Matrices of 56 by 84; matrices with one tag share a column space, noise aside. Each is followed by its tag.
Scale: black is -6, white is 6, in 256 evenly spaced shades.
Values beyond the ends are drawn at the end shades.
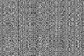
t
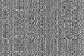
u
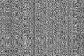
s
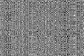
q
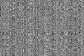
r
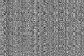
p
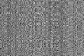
t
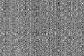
r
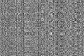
p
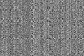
u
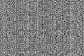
q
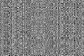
s
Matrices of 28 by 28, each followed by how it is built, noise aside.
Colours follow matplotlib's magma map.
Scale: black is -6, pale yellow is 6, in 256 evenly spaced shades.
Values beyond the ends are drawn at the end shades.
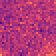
smooth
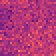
smooth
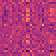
low rank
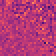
upper triangular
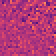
upper triangular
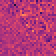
upper triangular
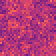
smooth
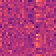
low rank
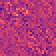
block diagonal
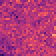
smooth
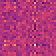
low rank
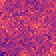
smooth
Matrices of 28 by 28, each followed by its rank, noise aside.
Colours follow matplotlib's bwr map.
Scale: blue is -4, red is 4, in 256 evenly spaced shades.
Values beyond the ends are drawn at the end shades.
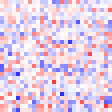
eight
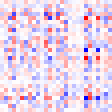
three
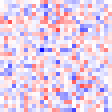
eight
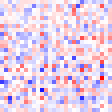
six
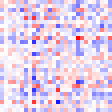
four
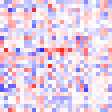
four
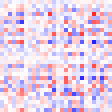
three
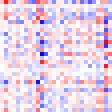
three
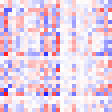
two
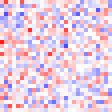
eight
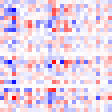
three
